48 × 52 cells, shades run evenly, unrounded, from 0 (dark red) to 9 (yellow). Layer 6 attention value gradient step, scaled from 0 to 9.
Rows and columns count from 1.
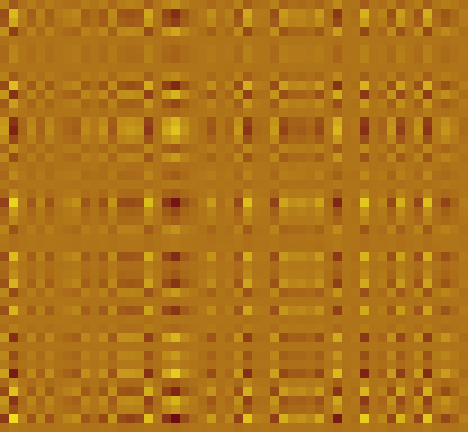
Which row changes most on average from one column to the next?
47
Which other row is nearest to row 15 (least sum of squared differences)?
42
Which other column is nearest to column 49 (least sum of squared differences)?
51
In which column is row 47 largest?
2
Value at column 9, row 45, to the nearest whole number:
4
